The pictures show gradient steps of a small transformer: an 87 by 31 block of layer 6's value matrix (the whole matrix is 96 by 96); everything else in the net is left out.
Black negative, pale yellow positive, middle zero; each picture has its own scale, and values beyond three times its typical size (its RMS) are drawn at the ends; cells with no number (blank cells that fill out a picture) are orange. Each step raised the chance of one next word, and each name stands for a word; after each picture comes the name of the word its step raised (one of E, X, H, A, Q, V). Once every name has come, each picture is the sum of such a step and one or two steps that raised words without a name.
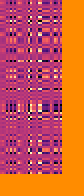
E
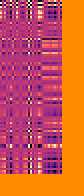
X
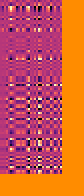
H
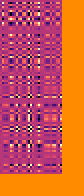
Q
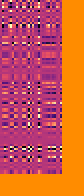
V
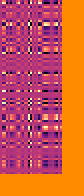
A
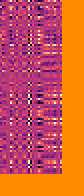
V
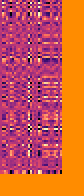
Q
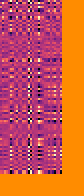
E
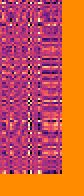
A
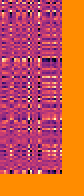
Q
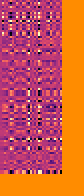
E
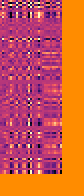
X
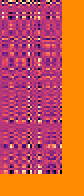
X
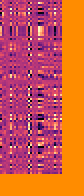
A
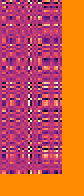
V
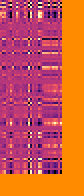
X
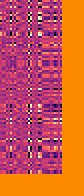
E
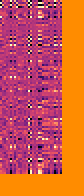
X
